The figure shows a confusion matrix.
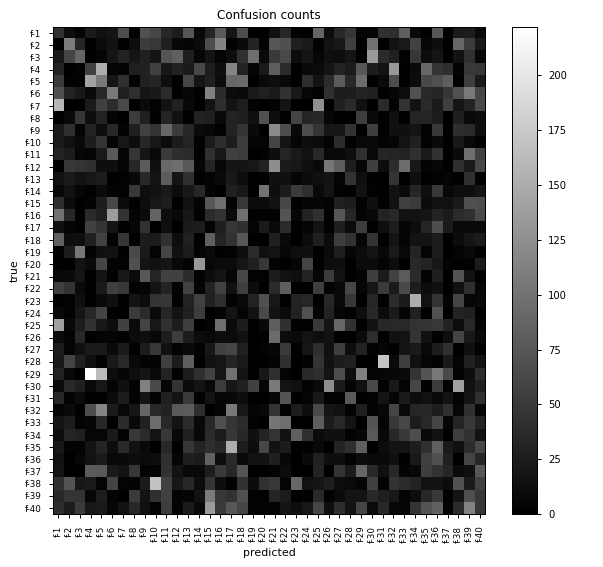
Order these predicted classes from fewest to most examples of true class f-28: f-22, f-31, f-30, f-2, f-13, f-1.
f-30, f-1, f-22, f-2, f-13, f-31
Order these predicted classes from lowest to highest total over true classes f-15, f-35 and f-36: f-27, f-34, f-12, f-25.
f-12, f-25, f-27, f-34
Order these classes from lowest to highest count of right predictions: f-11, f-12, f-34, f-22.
f-11, f-34, f-22, f-12
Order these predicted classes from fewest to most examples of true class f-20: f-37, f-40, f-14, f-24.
f-37, f-40, f-24, f-14
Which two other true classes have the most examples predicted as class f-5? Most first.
f-29, f-4
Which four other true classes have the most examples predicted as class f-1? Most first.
f-7, f-25, f-16, f-18
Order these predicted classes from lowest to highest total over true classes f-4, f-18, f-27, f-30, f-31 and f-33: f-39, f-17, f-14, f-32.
f-14, f-39, f-32, f-17
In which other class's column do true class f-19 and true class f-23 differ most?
f-34
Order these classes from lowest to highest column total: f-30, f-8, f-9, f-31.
f-31, f-8, f-30, f-9
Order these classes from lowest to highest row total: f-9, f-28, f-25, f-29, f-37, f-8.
f-8, f-28, f-37, f-9, f-25, f-29
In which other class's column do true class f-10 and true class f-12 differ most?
f-26
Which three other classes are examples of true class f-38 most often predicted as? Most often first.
f-10, f-23, f-2
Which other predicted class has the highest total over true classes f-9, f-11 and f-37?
f-18
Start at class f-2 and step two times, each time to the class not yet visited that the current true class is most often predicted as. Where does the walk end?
f-6
